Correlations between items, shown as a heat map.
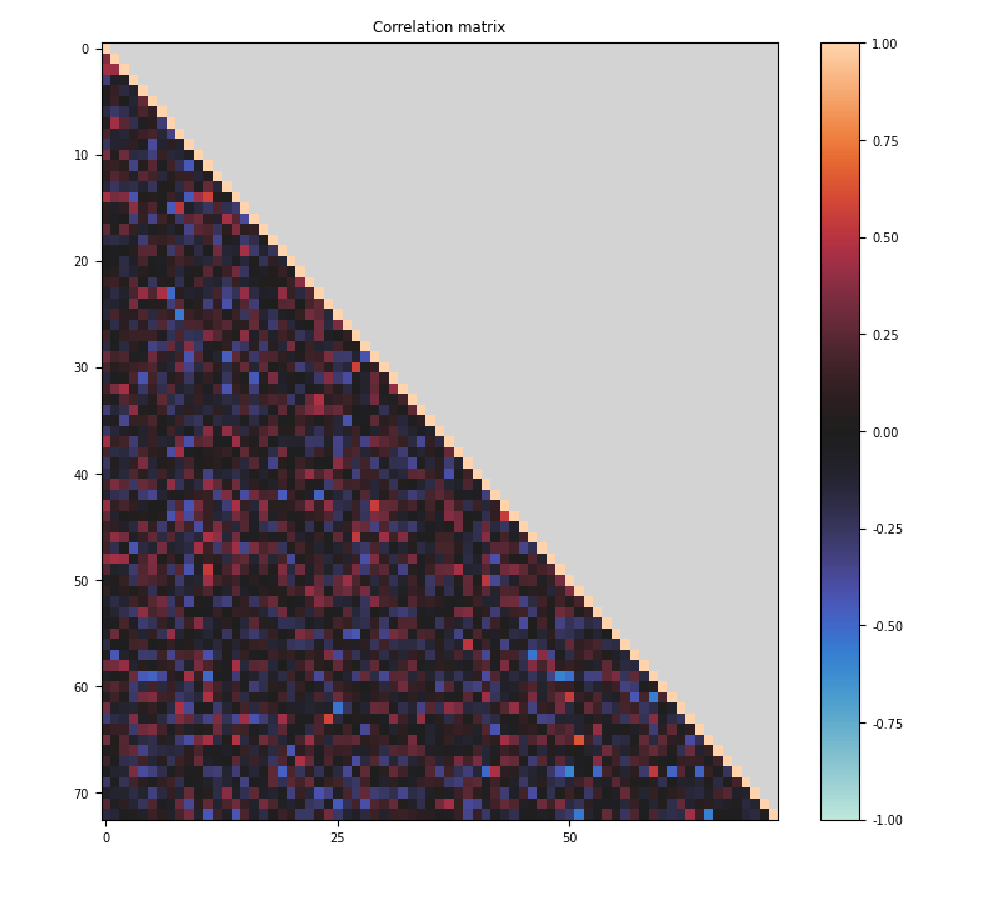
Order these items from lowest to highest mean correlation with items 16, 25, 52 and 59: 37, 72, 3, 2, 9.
37, 72, 2, 3, 9
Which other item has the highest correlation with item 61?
50
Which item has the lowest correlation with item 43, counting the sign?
9
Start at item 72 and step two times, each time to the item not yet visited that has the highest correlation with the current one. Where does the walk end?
24
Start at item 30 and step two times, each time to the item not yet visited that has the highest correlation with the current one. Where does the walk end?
46
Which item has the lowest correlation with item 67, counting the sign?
27
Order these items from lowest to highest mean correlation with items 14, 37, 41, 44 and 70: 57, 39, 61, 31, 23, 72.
72, 23, 57, 31, 39, 61
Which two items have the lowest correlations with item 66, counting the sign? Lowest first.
20, 4
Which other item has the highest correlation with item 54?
10
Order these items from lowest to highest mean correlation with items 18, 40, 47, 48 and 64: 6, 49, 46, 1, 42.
42, 46, 1, 49, 6
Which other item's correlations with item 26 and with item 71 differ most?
25
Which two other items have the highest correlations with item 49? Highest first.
11, 38
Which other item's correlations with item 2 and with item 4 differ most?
32
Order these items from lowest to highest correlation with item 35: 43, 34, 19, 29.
19, 34, 43, 29
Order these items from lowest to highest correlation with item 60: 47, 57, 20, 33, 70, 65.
57, 20, 47, 70, 33, 65
